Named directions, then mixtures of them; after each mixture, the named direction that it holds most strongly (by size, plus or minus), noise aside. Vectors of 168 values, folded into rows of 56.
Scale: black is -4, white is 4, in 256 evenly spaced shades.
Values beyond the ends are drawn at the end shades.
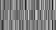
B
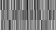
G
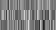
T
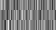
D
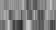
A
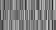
B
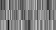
D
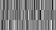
B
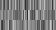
B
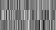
T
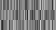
B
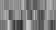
A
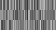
G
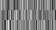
D
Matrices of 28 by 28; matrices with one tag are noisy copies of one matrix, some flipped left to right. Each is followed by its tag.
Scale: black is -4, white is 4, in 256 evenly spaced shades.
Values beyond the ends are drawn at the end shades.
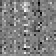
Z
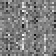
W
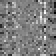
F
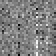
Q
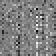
Q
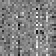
Q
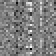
Z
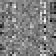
F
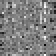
F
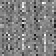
W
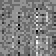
Q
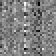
Z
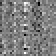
Z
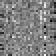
F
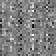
W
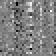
Z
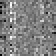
F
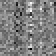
Z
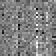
Q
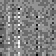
Q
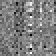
Z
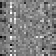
F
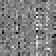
Q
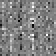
W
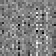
Q
